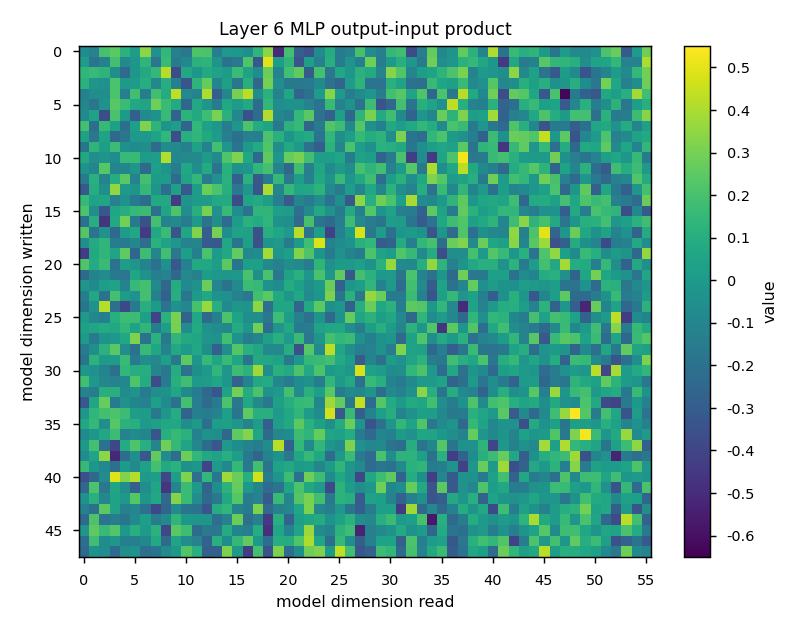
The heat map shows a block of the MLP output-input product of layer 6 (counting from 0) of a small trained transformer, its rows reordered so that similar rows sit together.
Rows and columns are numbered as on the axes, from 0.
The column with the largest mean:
45
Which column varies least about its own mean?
11
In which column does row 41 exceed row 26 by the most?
35
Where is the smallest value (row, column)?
4, 47
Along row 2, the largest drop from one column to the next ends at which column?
9
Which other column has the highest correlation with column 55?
18
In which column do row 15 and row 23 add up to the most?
28
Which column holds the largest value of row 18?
23
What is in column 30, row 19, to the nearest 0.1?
0
